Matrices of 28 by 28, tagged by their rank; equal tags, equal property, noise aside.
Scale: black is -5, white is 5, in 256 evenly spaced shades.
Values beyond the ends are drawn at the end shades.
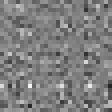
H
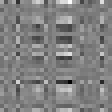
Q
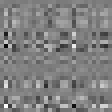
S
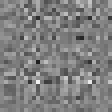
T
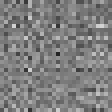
H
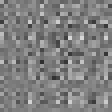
T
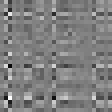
Q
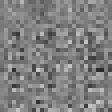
H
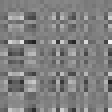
Q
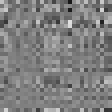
S
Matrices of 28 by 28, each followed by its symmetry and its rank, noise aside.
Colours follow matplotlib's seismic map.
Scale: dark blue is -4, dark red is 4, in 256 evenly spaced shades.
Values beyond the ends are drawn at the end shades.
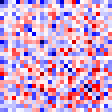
symmetric, rank six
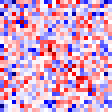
symmetric, rank six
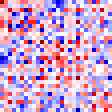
symmetric, rank six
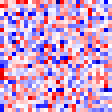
no symmetry, rank eight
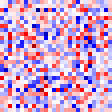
antisymmetric, rank eight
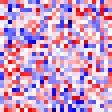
no symmetry, rank eight
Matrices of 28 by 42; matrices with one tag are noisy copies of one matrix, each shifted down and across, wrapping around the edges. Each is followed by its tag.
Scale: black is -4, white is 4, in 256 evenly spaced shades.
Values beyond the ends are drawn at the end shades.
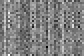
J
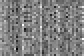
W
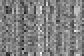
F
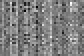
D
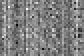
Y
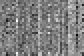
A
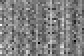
Y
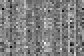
D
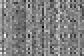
J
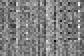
A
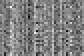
W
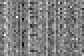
W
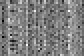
W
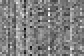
A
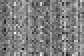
Y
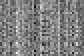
W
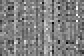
A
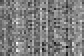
D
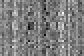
F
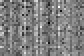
Y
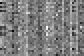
D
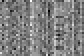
W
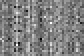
Y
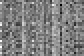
A
